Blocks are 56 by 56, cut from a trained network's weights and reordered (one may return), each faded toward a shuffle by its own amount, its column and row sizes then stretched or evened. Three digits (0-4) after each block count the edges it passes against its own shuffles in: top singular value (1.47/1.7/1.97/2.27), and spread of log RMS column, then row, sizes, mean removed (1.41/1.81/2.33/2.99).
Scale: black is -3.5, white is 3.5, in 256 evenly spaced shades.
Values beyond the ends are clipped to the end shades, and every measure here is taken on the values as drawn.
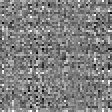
1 4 0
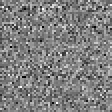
1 0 2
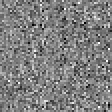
0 2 0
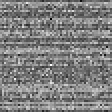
4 1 0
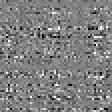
0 3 4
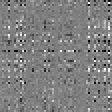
4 4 3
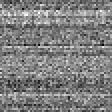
4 1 2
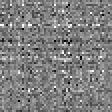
1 3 2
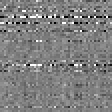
4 0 4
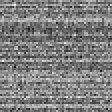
4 0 2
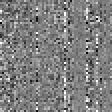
2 4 1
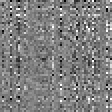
3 4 2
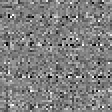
0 2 3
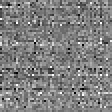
1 3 3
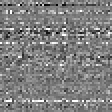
2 1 4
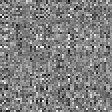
3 3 2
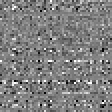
1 2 4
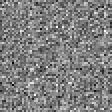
1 0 0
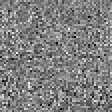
0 1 2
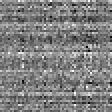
4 3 2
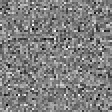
1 2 2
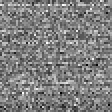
1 0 2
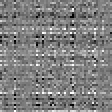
4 4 3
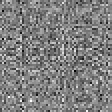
4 2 2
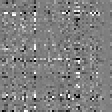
3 4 3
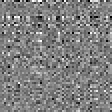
4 3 3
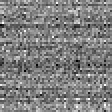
3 3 0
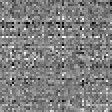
2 3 3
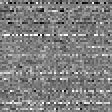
2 0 4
